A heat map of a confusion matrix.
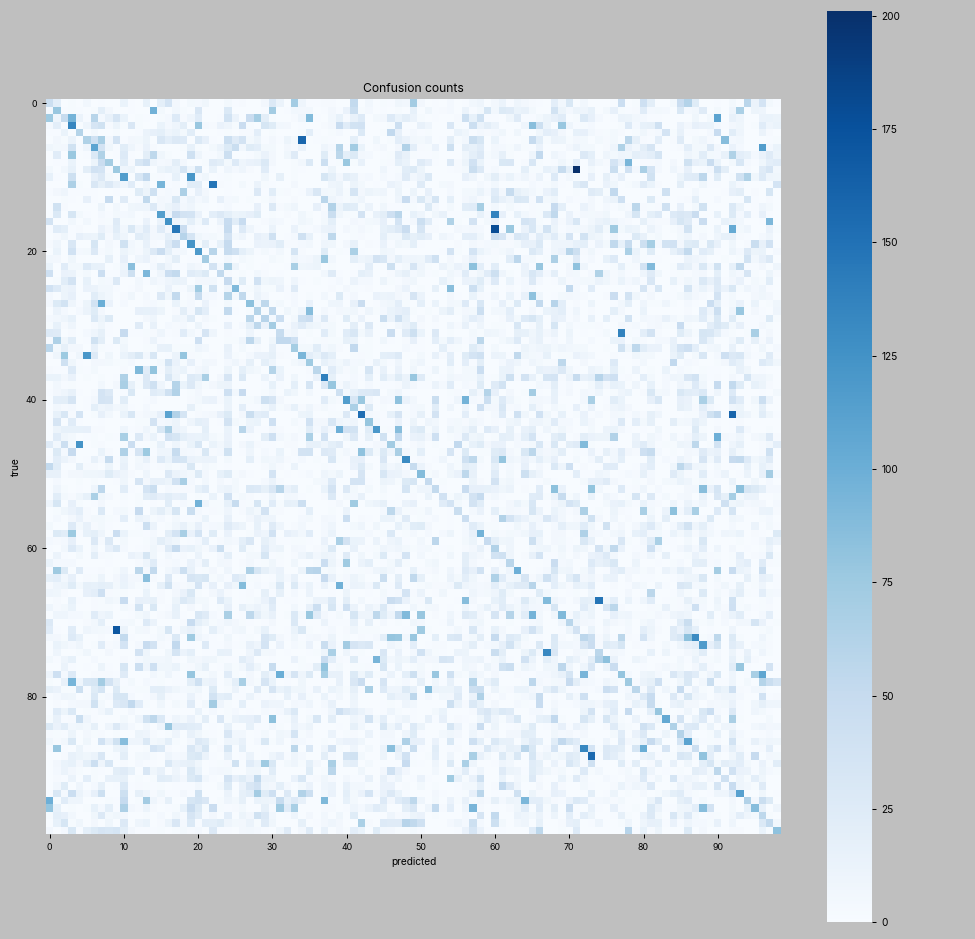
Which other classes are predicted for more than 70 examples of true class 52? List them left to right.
68, 73, 88, 93
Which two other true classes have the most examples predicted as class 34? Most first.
5, 93
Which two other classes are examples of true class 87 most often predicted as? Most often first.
72, 80
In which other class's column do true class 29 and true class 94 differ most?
0
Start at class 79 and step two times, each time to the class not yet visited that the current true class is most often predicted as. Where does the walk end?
18
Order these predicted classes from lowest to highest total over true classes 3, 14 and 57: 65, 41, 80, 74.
74, 80, 41, 65
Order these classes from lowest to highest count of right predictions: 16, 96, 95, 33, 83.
96, 33, 95, 83, 16
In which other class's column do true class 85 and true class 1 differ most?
14
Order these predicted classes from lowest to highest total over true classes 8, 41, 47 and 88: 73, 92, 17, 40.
92, 17, 40, 73
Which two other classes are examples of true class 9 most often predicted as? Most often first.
71, 80
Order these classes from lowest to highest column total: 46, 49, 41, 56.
46, 56, 49, 41
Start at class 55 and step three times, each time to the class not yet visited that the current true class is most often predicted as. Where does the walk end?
97
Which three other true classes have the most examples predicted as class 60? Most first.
17, 15, 64
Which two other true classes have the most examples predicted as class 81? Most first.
22, 19
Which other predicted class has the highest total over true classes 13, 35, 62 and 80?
37
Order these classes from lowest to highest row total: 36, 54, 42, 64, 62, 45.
62, 36, 54, 64, 45, 42
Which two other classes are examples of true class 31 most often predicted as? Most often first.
77, 95
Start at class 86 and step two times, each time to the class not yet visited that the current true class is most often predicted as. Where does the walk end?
19
